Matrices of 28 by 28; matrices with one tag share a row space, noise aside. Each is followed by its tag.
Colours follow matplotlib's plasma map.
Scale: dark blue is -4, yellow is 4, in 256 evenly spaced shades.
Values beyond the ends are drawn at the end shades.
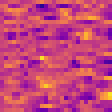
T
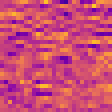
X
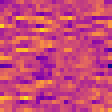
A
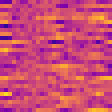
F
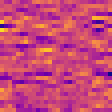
A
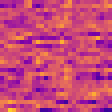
X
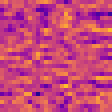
X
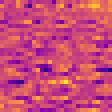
X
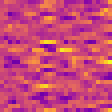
T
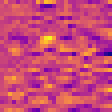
T
